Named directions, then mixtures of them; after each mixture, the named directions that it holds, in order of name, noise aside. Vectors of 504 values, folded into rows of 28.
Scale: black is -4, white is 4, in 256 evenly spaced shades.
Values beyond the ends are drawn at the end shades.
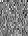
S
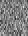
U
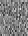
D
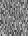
D, U.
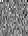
S.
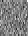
S, U.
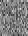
D, S.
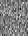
D.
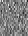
D, S.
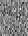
D.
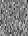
D, S, U.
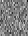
D, S, U.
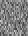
U.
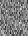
D, U.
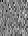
D, S.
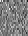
S.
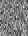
U.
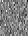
D, S, U.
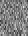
U.
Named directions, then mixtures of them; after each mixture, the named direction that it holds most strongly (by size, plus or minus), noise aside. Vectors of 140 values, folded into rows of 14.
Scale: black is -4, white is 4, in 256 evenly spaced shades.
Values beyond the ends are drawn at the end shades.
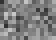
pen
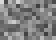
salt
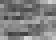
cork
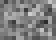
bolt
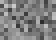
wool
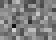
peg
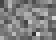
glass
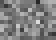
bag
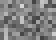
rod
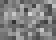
bolt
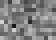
peg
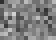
pen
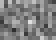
salt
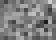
bolt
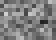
bolt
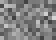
wool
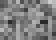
bolt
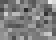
bolt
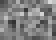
bolt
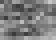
cork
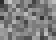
pen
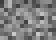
glass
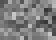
bolt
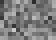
pen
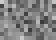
wool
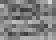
cork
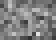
glass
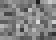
bag
